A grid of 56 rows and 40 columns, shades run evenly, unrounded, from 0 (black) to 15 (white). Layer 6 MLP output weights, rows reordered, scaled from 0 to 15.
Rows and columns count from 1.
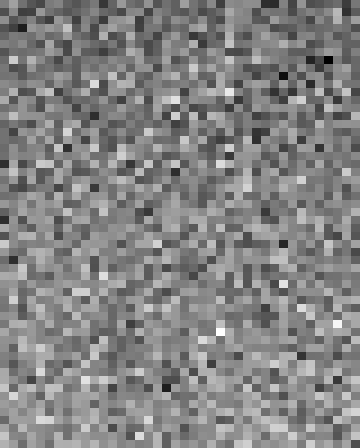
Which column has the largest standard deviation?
32
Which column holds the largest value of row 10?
13
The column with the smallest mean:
21
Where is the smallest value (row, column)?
8, 37
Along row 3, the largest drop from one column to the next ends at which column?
16
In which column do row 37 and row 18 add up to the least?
29
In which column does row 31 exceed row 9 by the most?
18
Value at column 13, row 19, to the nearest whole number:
5
